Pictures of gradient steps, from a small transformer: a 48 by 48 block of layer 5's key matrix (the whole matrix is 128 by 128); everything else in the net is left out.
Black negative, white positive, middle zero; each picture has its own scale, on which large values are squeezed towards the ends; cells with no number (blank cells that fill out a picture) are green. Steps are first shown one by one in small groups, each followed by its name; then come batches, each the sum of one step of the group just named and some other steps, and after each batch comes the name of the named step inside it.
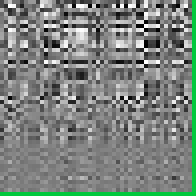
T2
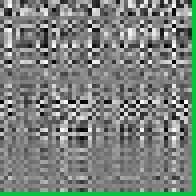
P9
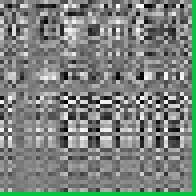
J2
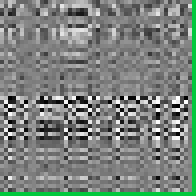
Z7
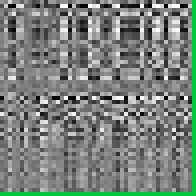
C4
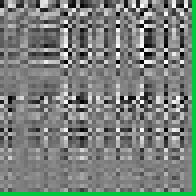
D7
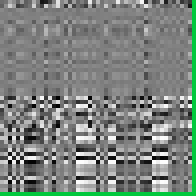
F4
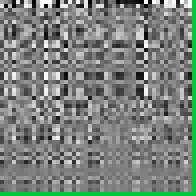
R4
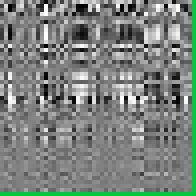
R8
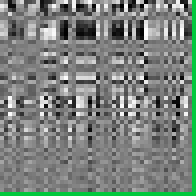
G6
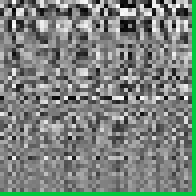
C4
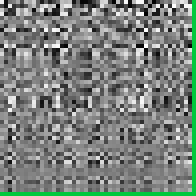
R4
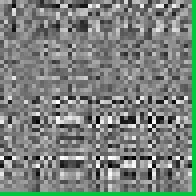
C4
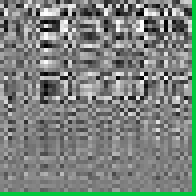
Z7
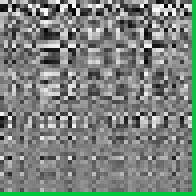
C4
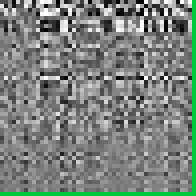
R4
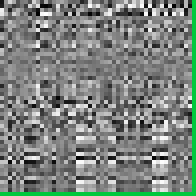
F4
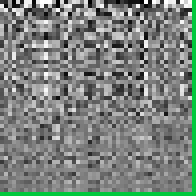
R4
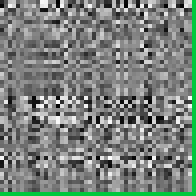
D7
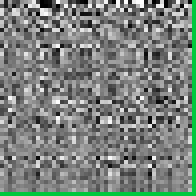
J2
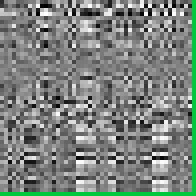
F4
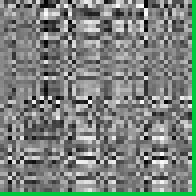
F4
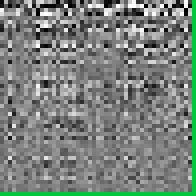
D7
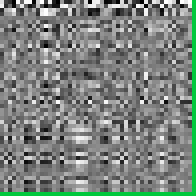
R4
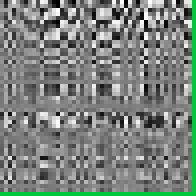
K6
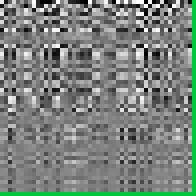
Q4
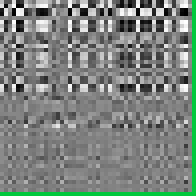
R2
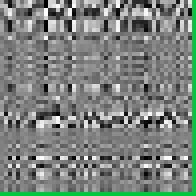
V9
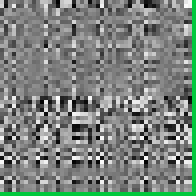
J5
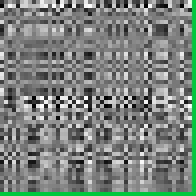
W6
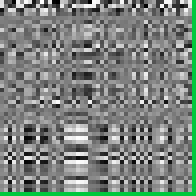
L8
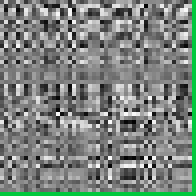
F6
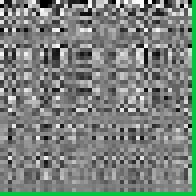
Q4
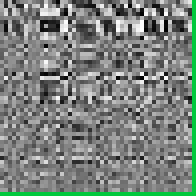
J5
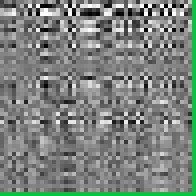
F6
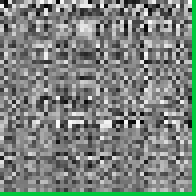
J5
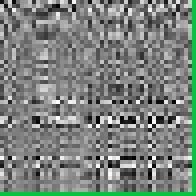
F6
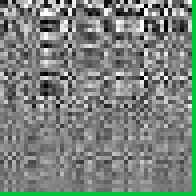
W6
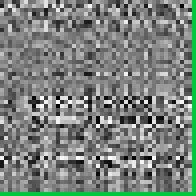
W6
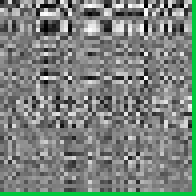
W6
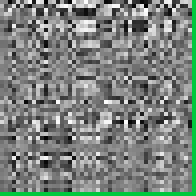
V9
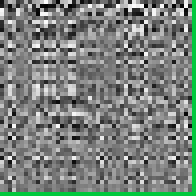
J5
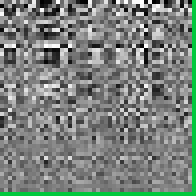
Q4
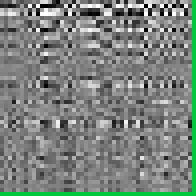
K6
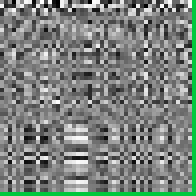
L8
